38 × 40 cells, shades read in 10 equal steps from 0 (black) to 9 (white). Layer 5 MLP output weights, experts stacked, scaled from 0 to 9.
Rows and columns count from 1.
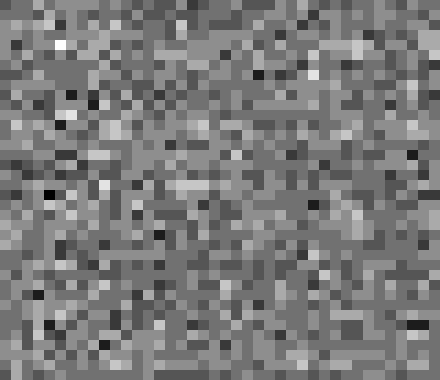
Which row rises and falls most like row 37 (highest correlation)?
14
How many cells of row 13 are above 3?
33
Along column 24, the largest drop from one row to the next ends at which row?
8
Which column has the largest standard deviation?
6
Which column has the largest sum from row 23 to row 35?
4
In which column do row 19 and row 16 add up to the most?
10
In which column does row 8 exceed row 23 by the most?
29
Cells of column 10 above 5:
13
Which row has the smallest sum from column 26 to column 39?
18
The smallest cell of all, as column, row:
5, 20
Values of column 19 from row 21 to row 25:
2 5 5 6 4
